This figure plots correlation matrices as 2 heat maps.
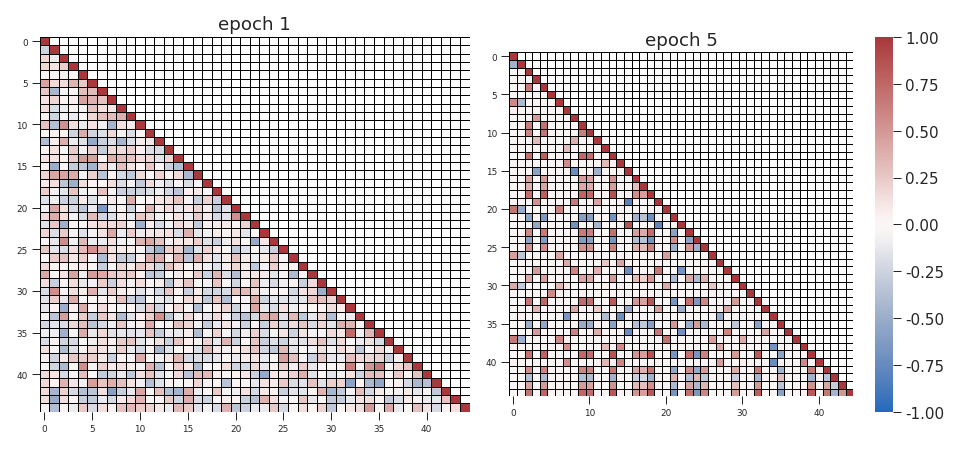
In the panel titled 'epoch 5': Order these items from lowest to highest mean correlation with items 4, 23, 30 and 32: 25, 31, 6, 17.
31, 6, 17, 25
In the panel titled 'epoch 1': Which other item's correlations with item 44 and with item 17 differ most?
34
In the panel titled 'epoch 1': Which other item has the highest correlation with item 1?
30
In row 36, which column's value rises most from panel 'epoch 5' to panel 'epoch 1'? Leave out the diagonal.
22
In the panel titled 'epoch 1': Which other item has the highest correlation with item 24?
2
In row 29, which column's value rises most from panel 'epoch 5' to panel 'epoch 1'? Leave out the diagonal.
42
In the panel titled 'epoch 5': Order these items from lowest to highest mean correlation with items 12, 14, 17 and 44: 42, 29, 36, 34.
34, 42, 36, 29
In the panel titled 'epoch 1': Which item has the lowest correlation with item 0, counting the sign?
12
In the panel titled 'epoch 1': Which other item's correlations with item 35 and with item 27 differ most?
32
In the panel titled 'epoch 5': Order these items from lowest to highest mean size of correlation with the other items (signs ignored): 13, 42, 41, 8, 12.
12, 8, 42, 41, 13
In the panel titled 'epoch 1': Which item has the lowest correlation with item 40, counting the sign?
23
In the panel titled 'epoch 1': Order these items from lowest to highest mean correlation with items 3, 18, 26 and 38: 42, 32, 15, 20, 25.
15, 20, 42, 32, 25
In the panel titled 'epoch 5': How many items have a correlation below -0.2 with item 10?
4
